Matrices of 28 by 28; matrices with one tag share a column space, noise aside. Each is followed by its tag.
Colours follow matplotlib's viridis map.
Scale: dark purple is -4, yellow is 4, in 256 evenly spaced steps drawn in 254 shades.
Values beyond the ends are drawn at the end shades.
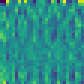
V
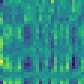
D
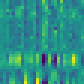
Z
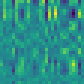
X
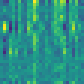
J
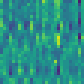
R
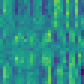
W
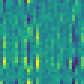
D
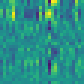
X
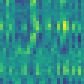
R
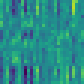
W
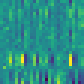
Z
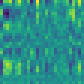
X
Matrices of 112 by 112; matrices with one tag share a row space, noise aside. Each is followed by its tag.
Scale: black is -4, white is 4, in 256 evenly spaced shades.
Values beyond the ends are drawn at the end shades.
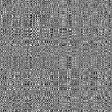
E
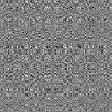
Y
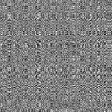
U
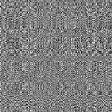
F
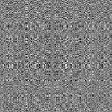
Y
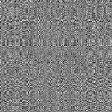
F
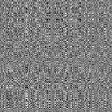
Y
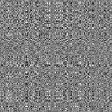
Y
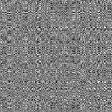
U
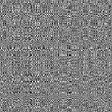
E
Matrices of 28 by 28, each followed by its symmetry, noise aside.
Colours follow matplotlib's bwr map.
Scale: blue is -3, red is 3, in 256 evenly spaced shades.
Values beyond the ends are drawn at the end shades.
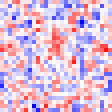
mirrored left to right.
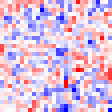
no symmetry.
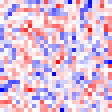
symmetric.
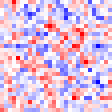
symmetric across the other diagonal.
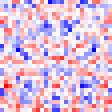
mirrored left to right.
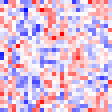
mirrored top to bottom.
